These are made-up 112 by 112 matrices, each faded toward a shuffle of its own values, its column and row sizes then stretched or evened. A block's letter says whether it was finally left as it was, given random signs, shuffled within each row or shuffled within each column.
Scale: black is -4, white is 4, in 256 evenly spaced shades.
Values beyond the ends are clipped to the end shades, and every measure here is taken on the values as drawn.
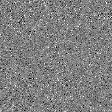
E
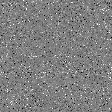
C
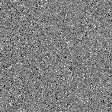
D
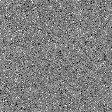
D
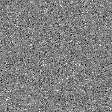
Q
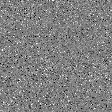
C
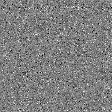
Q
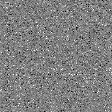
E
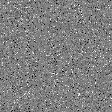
D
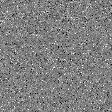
C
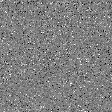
C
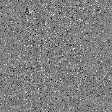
E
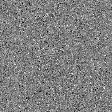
D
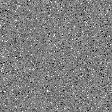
E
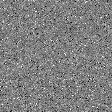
C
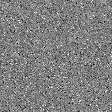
C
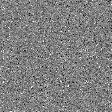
Q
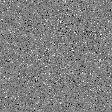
C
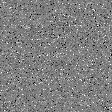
C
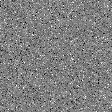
D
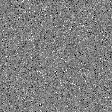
D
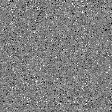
Q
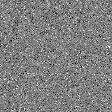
Q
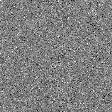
D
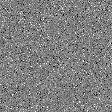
D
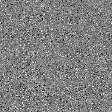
Q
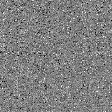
E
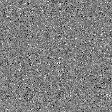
Q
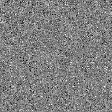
E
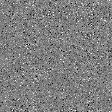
Q
